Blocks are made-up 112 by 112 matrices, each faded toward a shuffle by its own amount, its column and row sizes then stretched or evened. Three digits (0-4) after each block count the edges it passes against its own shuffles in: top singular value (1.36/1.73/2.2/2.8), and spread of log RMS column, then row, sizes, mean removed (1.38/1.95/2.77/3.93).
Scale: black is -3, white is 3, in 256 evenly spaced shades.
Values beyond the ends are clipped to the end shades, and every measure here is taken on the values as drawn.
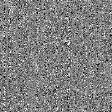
0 3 1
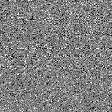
3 0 2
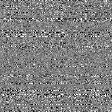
1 1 4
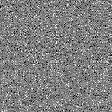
3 0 0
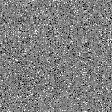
2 1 0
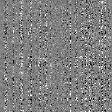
1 4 2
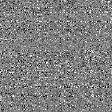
1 2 3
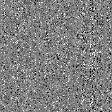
1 3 0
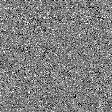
0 0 2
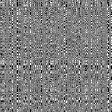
4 4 2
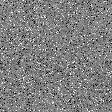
0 0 0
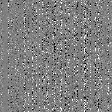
0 4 0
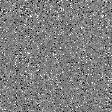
0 2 1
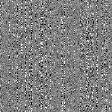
2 4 0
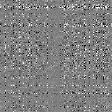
1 4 4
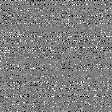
0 1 4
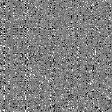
3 3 1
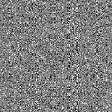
3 3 0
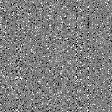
3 2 0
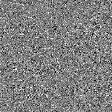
1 1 2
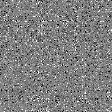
1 2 2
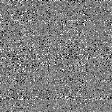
1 2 3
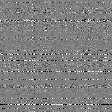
3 1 4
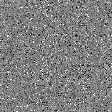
1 1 1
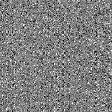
2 2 0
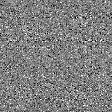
2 0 2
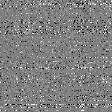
1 2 4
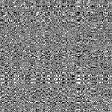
4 2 3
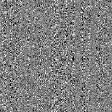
2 3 0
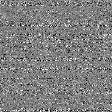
0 1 4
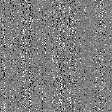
0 4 0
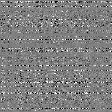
1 2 4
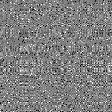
4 0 2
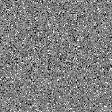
2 1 1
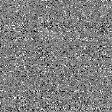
1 1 3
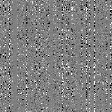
3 4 2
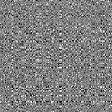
4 2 3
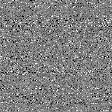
0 0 3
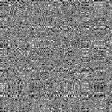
4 1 3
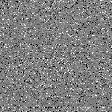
2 0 2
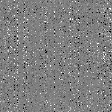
0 3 1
